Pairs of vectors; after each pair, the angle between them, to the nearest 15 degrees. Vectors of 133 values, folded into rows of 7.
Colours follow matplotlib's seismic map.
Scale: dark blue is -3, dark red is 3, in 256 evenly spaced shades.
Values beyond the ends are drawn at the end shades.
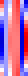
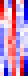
75 degrees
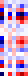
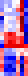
75 degrees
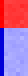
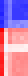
165 degrees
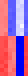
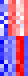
165 degrees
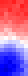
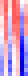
60 degrees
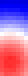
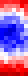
90 degrees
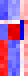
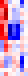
120 degrees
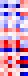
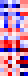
15 degrees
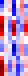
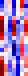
15 degrees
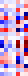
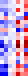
30 degrees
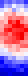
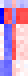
75 degrees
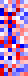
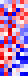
150 degrees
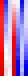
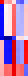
75 degrees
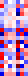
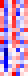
60 degrees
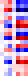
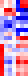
60 degrees
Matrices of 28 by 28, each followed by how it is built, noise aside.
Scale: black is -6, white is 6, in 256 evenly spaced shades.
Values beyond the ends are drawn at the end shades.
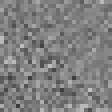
lower triangular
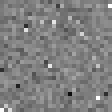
sparse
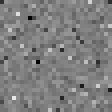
sparse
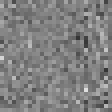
uneven columns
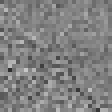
lower triangular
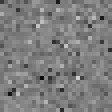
sparse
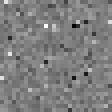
sparse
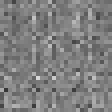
low rank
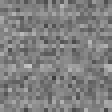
blocks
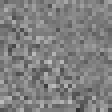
lower triangular
